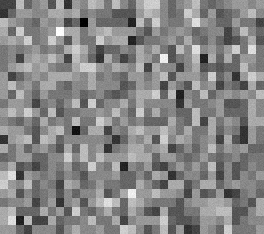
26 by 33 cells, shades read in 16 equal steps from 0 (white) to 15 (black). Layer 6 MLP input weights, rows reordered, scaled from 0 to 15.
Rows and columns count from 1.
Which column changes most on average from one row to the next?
20
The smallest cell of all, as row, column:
4, 8
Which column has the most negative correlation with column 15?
6
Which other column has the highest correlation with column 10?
14
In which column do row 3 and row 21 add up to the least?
1
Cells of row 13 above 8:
8
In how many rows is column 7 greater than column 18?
15
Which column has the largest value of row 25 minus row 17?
3
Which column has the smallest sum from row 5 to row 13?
32
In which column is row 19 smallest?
12
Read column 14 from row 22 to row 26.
10 2 5 8 8
